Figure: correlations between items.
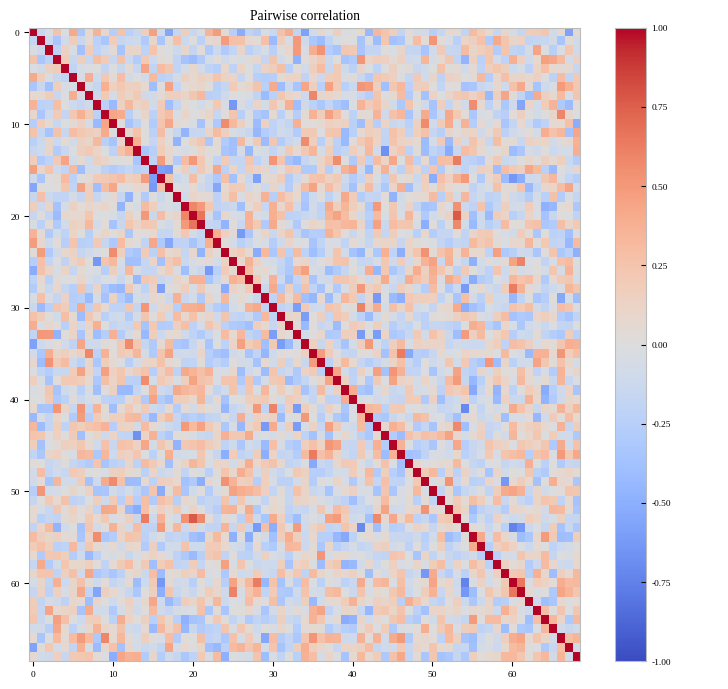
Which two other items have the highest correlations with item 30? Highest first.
41, 14
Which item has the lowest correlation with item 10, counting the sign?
68
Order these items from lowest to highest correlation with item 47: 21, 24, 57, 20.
57, 24, 21, 20
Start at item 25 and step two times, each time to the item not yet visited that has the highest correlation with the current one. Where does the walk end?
60
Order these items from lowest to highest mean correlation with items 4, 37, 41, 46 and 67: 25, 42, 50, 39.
39, 50, 25, 42
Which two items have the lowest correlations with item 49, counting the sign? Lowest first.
59, 21
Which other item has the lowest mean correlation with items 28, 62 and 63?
24
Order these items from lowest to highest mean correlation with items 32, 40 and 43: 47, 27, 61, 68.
61, 27, 47, 68
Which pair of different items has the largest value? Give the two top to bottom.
20, 53
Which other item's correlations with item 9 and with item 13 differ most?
52
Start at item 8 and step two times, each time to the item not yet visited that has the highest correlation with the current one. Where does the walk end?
64
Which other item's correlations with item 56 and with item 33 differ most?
43
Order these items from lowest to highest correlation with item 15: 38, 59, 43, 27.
38, 43, 27, 59
